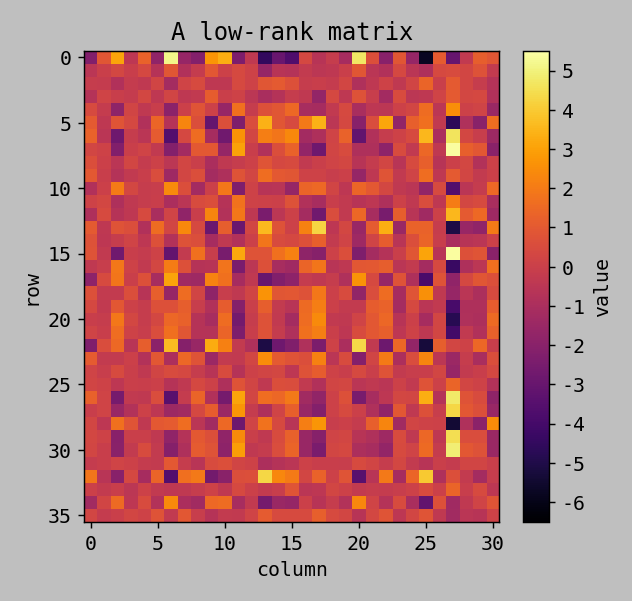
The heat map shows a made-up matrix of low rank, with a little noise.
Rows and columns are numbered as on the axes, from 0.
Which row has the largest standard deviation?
0
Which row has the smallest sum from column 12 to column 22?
22
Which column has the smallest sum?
20
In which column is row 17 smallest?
25
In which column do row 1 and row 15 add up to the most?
27
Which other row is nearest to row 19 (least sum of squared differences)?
21
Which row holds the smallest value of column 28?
13
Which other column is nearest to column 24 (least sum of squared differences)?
5
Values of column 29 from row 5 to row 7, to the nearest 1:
-2 0 1
